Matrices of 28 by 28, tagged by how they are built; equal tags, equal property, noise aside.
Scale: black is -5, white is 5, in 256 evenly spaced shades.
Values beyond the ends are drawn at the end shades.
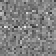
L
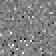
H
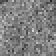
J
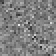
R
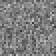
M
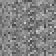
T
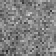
J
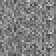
T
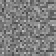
T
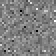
H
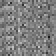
T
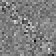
R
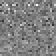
L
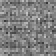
M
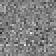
L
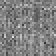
M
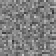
M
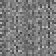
T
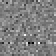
L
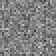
T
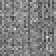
M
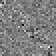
R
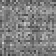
M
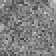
J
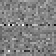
L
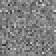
L
